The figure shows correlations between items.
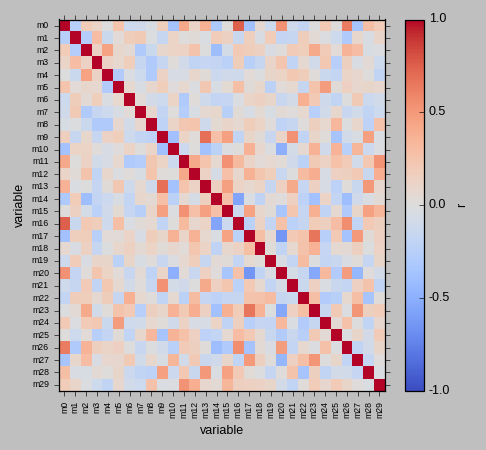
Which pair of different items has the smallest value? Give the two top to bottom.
m17, m20
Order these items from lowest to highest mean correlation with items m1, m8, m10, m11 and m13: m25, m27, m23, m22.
m22, m27, m25, m23
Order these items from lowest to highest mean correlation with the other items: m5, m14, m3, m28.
m14, m3, m28, m5
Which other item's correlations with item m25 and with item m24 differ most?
m20
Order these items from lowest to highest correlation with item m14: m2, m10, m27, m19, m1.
m2, m10, m27, m19, m1
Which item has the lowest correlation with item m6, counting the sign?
m11
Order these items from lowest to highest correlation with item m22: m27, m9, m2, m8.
m9, m8, m2, m27
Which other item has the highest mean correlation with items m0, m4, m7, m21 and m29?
m13
